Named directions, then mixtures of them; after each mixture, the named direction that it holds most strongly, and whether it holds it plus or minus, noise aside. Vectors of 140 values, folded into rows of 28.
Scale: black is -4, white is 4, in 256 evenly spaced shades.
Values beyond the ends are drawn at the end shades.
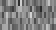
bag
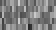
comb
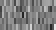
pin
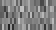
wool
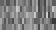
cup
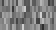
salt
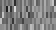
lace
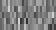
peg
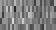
lace, minus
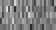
lace, minus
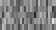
cup, minus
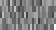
pin, plus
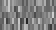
peg, plus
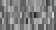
peg, plus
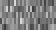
lace, minus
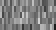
pin, minus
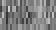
lace, plus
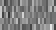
pin, minus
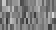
peg, plus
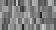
salt, minus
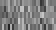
wool, plus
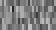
comb, minus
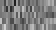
lace, plus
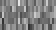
comb, plus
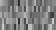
comb, minus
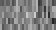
cup, plus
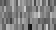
comb, plus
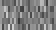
wool, minus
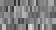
lace, plus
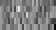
cup, plus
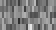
comb, minus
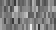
cup, plus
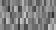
peg, minus
